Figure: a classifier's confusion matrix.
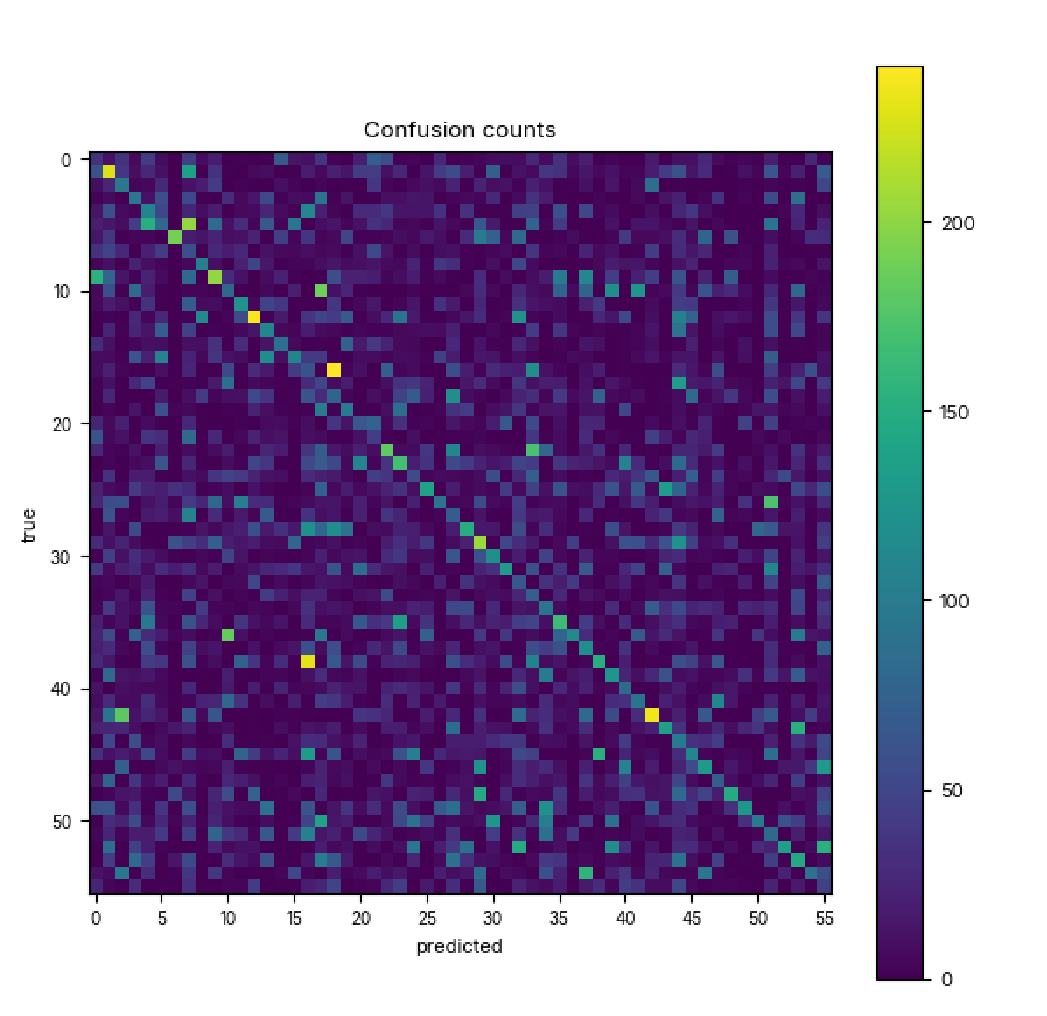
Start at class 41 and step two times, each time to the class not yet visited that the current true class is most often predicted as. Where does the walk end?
1
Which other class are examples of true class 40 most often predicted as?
32
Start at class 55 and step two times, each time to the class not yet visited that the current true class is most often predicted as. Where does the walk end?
44
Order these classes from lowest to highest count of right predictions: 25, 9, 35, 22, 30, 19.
19, 30, 25, 35, 22, 9
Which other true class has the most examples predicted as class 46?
54
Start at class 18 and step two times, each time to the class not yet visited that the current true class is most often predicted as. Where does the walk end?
7
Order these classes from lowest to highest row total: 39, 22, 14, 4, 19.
14, 19, 39, 4, 22
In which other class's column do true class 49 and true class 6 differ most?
34
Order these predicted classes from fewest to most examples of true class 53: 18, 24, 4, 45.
45, 24, 4, 18
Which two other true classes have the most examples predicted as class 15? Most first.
5, 29
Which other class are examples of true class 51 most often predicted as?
16
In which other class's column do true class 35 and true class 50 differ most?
17
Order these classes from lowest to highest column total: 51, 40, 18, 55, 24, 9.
24, 40, 9, 18, 55, 51
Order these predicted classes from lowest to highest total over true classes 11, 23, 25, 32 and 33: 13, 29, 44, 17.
29, 13, 17, 44
